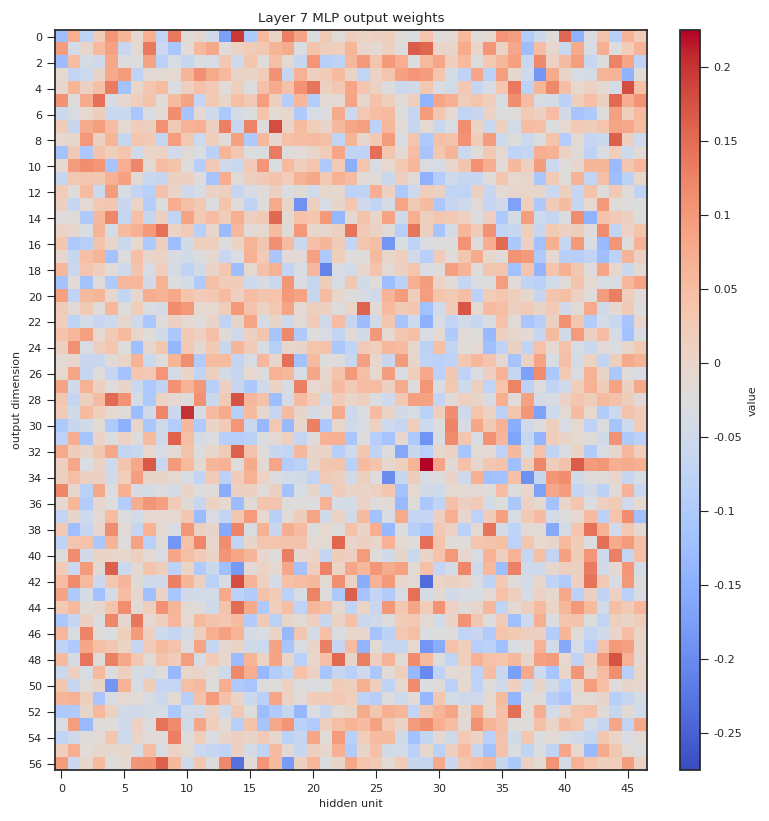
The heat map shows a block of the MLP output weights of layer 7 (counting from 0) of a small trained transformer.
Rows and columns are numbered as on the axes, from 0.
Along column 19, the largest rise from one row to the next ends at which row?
14
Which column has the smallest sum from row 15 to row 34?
38
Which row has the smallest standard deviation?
12
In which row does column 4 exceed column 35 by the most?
41
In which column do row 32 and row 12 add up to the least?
27
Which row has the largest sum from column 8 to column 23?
7
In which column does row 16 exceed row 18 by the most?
21
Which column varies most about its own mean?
29
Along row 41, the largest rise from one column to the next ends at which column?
36
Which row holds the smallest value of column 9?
39
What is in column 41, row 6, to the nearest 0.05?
-0.1
